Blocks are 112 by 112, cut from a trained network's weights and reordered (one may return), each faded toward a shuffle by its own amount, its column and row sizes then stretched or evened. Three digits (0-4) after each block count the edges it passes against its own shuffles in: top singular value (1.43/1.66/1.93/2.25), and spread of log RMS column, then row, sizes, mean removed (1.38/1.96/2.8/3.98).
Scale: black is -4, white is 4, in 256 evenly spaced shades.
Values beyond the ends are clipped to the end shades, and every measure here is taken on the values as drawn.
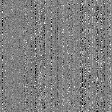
2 4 0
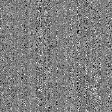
0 3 0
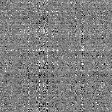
2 3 2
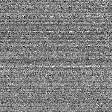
4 1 2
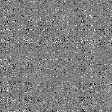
0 2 3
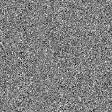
0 2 0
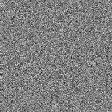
2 0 1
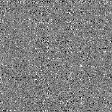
0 2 3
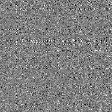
2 2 3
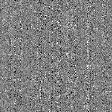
0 3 1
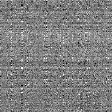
4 3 0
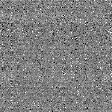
1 2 1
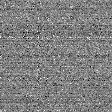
2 1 2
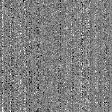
2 3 0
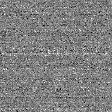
1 1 2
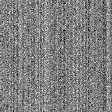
4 2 1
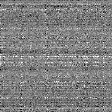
4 2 3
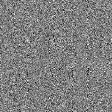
1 2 0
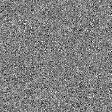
0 2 1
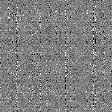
2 3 0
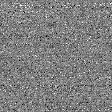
0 0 2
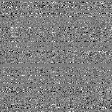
0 2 4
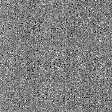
0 0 2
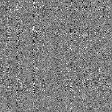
2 3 2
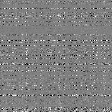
1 2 4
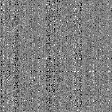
2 3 2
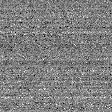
2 0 2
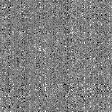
1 3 2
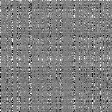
4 4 1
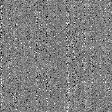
0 3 0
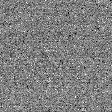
0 1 0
